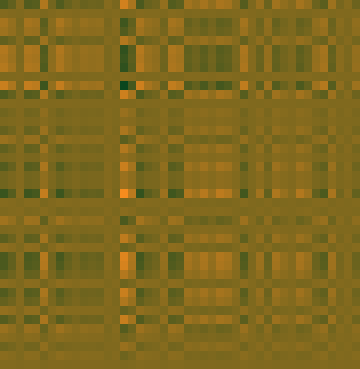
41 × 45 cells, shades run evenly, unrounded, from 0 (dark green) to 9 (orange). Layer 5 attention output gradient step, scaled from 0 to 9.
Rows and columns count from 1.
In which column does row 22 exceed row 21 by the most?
16
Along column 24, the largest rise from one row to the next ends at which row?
11
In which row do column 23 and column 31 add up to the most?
10
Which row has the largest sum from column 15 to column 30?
22
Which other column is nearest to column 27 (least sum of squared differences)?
36
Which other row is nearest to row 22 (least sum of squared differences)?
29
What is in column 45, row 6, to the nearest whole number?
5
